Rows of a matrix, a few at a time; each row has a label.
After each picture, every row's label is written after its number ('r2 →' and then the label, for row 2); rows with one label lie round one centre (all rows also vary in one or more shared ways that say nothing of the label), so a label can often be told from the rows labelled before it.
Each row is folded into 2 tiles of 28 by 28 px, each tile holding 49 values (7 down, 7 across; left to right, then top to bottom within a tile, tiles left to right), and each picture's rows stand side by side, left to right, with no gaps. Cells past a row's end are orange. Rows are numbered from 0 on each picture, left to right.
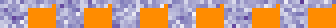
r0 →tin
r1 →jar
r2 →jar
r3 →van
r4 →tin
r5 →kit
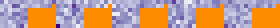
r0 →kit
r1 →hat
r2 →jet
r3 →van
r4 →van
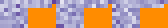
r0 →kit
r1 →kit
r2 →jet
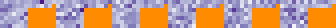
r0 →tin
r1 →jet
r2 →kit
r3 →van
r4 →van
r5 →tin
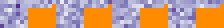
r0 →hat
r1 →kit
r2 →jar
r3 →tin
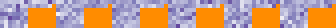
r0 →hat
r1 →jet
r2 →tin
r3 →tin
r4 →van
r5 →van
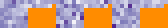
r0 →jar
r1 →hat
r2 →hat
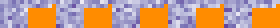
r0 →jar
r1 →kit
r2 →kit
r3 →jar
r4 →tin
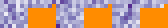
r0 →van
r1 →van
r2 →hat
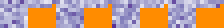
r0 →kit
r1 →kit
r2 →hat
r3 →van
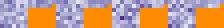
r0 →van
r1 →van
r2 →jet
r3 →jet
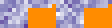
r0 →jar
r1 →jet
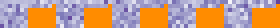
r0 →hat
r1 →hat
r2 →van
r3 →van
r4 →kit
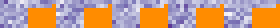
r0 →van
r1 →jet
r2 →jar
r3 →hat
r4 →jet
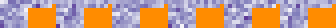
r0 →jar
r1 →hat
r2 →jet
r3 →van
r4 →jar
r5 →hat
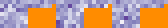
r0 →jet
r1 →jar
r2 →van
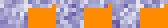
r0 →jar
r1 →kit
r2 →jar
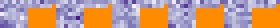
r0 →jet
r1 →tin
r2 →jar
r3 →kit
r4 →kit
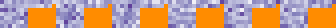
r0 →tin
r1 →hat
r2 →hat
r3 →kit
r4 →kit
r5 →kit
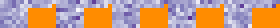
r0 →jar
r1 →tin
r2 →kit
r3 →tin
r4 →kit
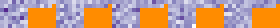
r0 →tin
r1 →van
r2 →jet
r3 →van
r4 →jet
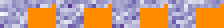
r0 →jet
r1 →jar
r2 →tin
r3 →van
